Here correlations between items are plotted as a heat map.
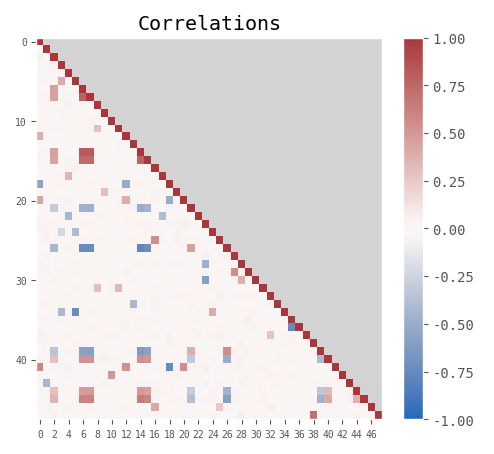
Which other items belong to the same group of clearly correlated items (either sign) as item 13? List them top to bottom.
33
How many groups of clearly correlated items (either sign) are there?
15
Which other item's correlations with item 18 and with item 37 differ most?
41
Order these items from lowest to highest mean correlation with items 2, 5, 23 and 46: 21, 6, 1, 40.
21, 1, 40, 6
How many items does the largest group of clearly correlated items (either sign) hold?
11
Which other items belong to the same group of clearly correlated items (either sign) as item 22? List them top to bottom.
4, 17
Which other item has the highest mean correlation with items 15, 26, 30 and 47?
38
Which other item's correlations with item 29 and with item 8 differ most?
27
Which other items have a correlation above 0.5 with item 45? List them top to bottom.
6, 7, 14, 15
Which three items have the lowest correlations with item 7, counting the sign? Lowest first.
26, 39, 21
